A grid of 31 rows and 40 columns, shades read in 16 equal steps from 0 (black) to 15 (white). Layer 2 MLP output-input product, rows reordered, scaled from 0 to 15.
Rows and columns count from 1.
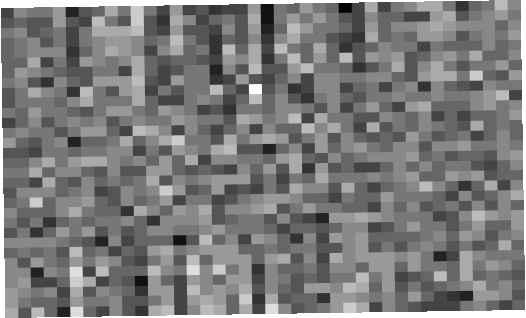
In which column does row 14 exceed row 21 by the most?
10
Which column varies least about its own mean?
2
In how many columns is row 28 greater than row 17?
20
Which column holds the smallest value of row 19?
36
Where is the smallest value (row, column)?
1, 27
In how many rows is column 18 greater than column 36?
17
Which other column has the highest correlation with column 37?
26
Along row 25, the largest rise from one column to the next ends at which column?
6
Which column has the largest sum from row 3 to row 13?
11
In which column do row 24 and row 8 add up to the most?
37
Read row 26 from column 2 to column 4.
5 9 7
